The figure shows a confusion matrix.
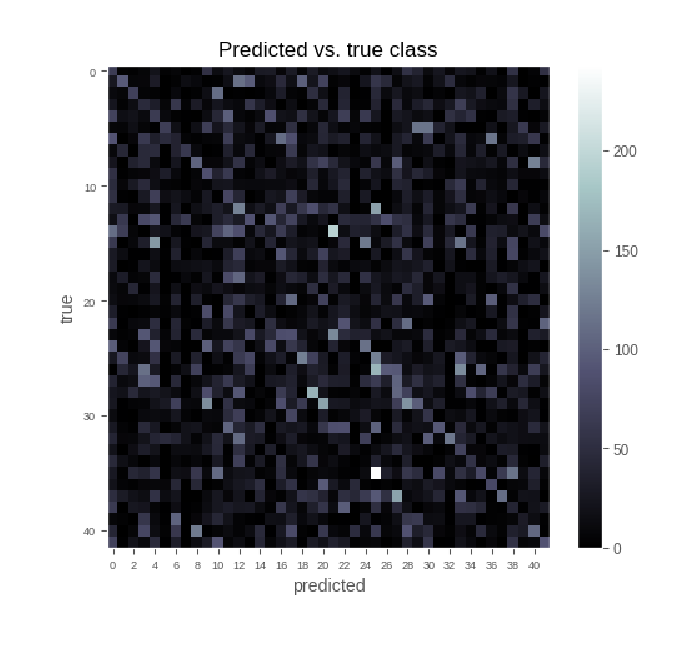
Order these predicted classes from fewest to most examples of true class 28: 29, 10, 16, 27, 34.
29, 10, 16, 34, 27
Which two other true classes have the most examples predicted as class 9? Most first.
29, 24
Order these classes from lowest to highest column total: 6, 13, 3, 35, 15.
35, 15, 13, 6, 3
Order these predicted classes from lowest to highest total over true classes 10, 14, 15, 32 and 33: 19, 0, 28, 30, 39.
39, 19, 28, 30, 0
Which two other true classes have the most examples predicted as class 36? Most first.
6, 20
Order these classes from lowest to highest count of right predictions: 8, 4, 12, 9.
4, 9, 8, 12
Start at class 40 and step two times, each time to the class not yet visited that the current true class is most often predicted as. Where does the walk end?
27
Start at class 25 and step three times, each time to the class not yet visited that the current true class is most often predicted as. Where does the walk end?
19
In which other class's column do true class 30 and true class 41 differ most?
10
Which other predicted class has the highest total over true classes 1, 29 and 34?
20
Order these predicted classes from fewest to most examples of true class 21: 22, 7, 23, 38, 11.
7, 23, 22, 38, 11
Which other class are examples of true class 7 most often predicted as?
17
